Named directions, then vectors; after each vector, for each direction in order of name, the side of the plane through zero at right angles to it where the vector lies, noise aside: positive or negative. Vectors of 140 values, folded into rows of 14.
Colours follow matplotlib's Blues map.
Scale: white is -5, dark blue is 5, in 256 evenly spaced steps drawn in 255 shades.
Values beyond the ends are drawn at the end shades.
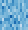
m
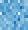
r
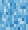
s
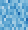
negative, negative, positive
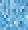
negative, negative, negative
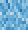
positive, positive, negative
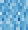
negative, positive, negative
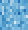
negative, negative, negative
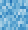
negative, positive, positive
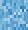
negative, positive, positive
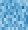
negative, positive, positive
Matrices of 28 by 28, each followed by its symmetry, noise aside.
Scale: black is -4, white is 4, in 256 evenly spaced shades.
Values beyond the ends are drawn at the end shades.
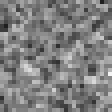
no symmetry.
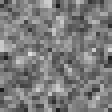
symmetric.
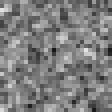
no symmetry.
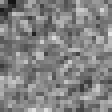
symmetric.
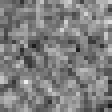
no symmetry.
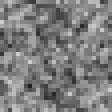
same after a half turn.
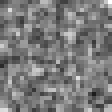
symmetric.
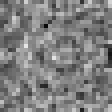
mirrored top to bottom.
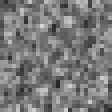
same after a half turn.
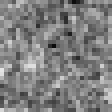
no symmetry.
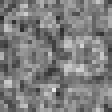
mirrored top to bottom.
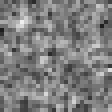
symmetric.
